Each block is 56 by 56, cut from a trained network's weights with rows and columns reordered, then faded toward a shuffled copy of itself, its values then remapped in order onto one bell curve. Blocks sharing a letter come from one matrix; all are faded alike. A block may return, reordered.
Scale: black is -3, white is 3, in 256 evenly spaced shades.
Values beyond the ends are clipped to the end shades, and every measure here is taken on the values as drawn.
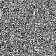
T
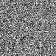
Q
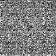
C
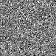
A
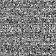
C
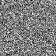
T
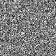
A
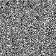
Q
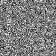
T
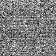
C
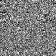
Q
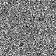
Q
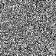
A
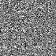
Q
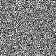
A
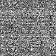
C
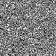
T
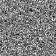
A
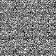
C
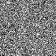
T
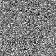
Q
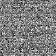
C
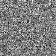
Q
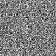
T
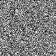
A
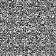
C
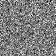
A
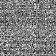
C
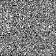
Q
